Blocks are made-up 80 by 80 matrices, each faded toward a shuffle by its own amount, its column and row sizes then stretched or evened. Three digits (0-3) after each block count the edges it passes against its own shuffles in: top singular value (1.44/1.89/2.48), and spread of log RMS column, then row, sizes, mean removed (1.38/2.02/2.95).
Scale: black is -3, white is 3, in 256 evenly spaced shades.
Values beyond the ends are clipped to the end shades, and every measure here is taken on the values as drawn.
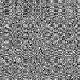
3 0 1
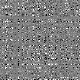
0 3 3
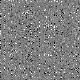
0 2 1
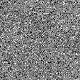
1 0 1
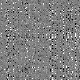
2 3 1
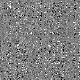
0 2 2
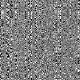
2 3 0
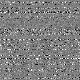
0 0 3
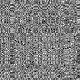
3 0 1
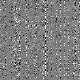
1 3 1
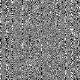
0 3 1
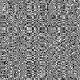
3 2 0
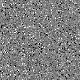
1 1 1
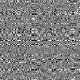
3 1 3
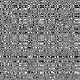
3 1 3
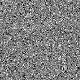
1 1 0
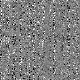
0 3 1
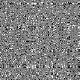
2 1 2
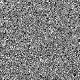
0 1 0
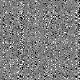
2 3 1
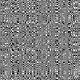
3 3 2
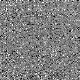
1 1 2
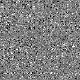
1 1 2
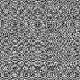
3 0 2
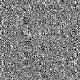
2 1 0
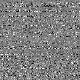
0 0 3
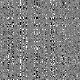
2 3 2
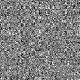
2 1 0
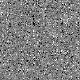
0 2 1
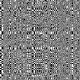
3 3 2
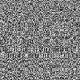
3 1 1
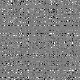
0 2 3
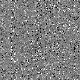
1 2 0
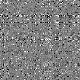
2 1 2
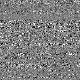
0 0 3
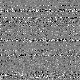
0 0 3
